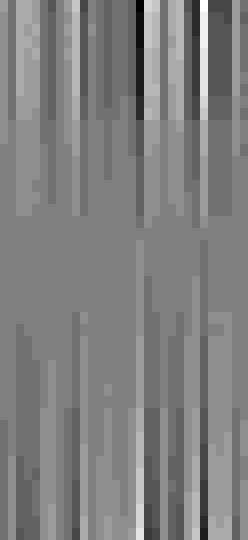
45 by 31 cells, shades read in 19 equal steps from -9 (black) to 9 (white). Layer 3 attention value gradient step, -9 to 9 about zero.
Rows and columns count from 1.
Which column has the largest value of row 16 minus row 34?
26
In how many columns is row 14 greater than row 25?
9
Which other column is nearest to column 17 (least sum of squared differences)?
14
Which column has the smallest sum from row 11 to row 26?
18
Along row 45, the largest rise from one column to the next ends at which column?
27
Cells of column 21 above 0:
11
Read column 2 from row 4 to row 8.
-1 -1 -1 -1 -1
